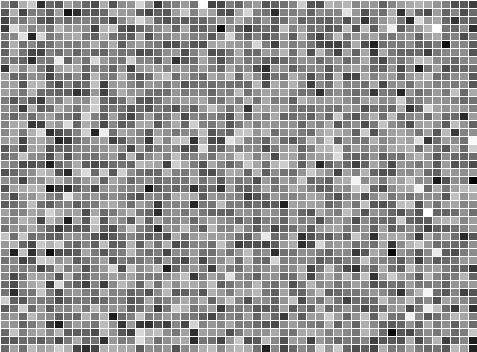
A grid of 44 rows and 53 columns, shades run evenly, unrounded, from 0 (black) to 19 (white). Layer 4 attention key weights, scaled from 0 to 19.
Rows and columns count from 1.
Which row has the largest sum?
17
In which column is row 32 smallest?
44
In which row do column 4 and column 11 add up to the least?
5
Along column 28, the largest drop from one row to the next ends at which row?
14
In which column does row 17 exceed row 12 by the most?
12
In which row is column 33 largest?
38
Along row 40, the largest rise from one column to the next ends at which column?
46
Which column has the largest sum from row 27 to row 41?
48
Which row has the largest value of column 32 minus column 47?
9
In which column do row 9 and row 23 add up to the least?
53
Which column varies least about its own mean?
33
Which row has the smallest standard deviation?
13
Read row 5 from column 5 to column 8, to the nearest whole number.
16 9 10 12
